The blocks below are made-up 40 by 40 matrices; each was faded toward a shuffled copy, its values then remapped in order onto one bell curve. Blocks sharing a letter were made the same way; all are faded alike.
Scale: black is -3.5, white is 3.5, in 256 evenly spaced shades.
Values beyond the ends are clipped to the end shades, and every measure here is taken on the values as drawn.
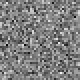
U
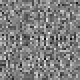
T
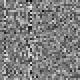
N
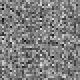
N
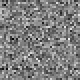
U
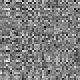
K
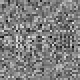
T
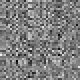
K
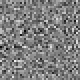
T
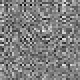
K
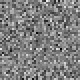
U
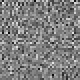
T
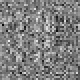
T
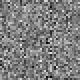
N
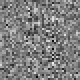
N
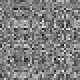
K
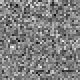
U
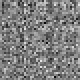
T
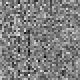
N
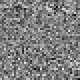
U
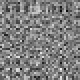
K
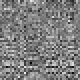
K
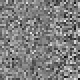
N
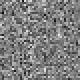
N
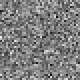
U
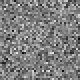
U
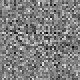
T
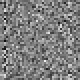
N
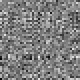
K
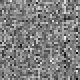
N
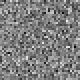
U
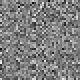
T
